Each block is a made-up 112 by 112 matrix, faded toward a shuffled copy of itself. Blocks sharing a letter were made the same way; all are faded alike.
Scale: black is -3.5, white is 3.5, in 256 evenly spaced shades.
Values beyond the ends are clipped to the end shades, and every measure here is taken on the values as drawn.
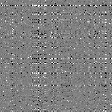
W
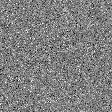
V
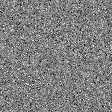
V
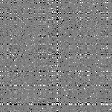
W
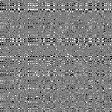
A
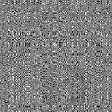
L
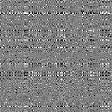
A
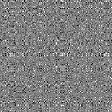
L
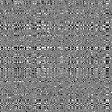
A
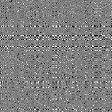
A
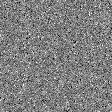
V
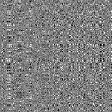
L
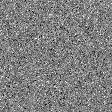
V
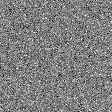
V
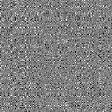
L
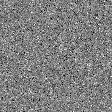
V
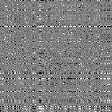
A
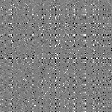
W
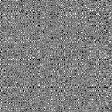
L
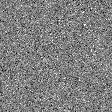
V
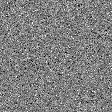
V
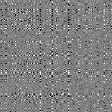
W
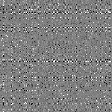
W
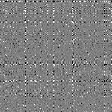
W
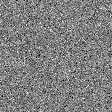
V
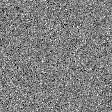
V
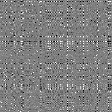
W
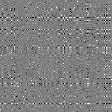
W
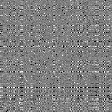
A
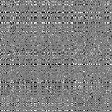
A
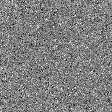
V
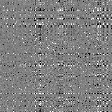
W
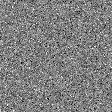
V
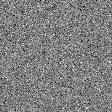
V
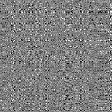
L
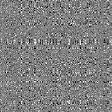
L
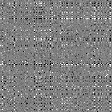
W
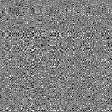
L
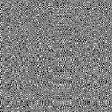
L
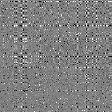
W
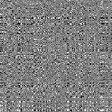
L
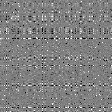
W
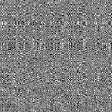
L
